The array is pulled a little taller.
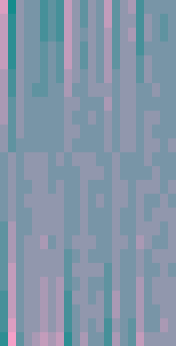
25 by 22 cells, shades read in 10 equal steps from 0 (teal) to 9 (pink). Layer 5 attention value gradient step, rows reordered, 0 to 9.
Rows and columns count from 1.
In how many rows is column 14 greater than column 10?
10
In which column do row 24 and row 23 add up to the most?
2
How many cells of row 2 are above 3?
14
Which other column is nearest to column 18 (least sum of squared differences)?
8
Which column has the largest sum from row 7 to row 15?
1
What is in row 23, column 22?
5
